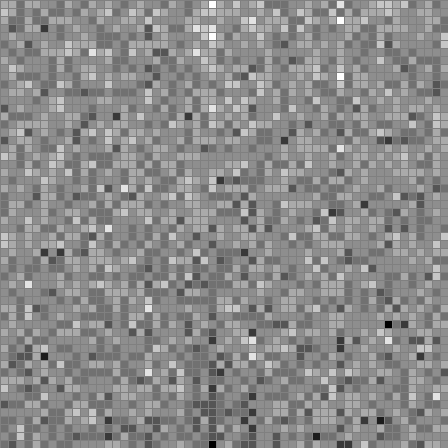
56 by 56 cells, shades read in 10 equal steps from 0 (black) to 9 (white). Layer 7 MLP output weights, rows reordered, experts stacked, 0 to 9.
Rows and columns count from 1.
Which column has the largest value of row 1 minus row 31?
27
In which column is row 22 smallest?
43
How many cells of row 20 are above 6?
3
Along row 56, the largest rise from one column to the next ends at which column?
28
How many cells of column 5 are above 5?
16
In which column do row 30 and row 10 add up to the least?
25
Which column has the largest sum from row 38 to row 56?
42
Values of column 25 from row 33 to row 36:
3 4 3 4
